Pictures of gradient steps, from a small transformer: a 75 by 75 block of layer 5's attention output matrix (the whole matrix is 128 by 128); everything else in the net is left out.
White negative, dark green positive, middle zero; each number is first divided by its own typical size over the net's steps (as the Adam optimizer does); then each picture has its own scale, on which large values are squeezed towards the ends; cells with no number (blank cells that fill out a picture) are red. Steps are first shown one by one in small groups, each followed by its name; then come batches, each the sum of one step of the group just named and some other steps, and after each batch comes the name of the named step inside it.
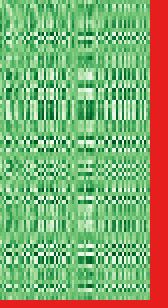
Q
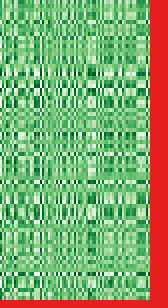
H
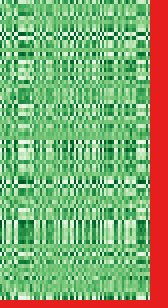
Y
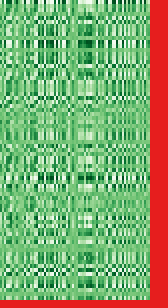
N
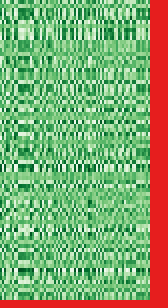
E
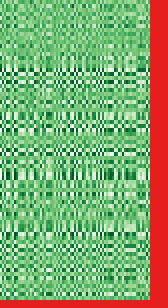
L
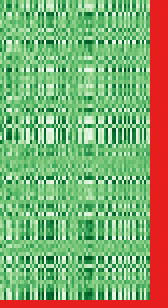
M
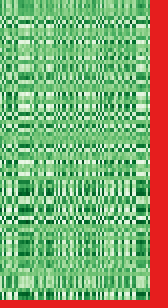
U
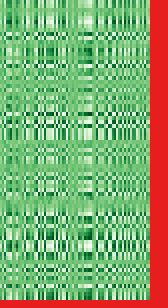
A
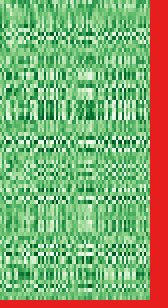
Q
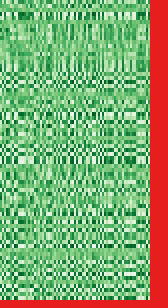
L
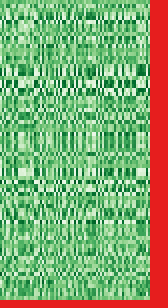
H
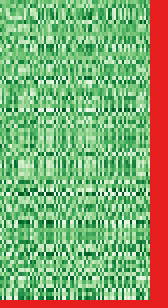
U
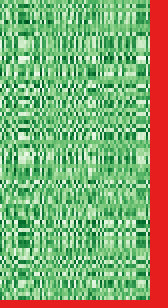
H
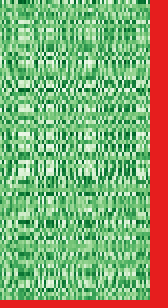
E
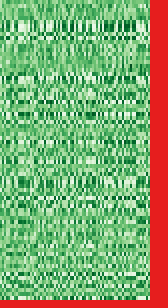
Q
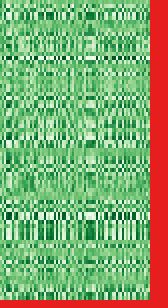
M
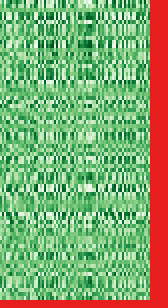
N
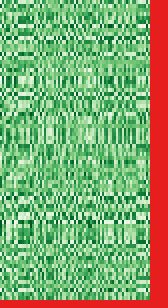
M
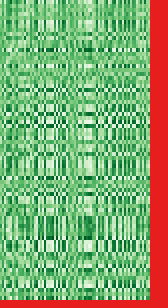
A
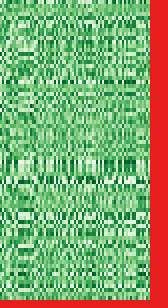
N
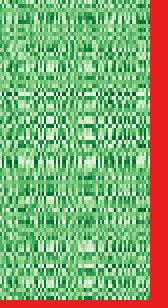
U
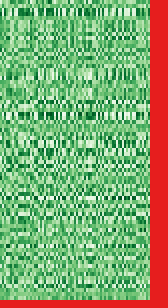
Q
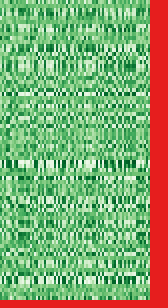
U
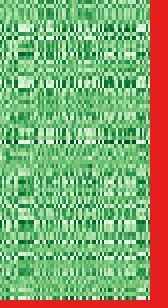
Y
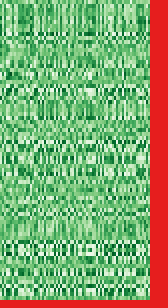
Q
